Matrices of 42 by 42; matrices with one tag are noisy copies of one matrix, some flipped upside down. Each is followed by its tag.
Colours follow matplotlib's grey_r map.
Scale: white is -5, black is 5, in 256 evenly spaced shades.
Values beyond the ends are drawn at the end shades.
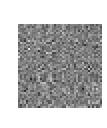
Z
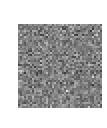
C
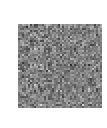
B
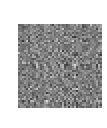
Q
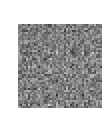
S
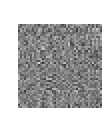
Z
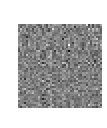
Z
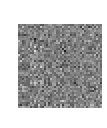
B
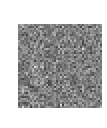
B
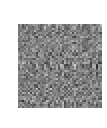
Q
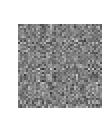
Z
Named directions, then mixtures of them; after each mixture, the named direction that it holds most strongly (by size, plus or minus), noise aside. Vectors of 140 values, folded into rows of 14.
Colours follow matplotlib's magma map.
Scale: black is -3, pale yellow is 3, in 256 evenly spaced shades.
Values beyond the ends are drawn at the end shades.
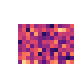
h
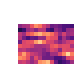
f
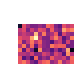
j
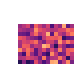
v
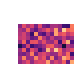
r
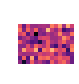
j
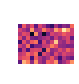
h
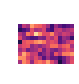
f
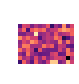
v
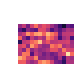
f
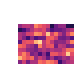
f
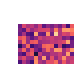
r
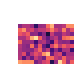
v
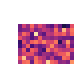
r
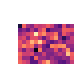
j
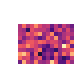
h
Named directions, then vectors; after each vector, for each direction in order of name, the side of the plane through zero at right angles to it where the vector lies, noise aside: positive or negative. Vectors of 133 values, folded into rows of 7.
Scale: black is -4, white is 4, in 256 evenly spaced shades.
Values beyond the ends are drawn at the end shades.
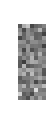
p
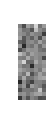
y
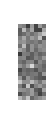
negative, negative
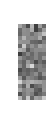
negative, negative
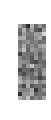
negative, negative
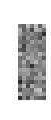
positive, positive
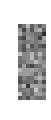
positive, positive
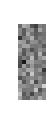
positive, negative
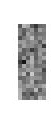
positive, negative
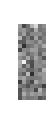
negative, positive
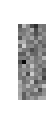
positive, negative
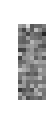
positive, positive
